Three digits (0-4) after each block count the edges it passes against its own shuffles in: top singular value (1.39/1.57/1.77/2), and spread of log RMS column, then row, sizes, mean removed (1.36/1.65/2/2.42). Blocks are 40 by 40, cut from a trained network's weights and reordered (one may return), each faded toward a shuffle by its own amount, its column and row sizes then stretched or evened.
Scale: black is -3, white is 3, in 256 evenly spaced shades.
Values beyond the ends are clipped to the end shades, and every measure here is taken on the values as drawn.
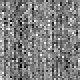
3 1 0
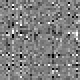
1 4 2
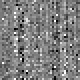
2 3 0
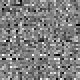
2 2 4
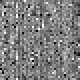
1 1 0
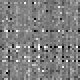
3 2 3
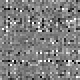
0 0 4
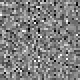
0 2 0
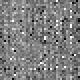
1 2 0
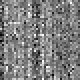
3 3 0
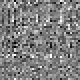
2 3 3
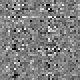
0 3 3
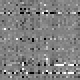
2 1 4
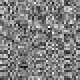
4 1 0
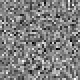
1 1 0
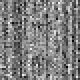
4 0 0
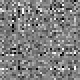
0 4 4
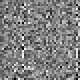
3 3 1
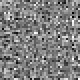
2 3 2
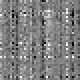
4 4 3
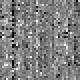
2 3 1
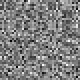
3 0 1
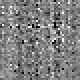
1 3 1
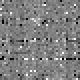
1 1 3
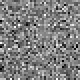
1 1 1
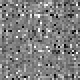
1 1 3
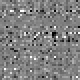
0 0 4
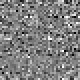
0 2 3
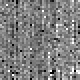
2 2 0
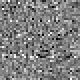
0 0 3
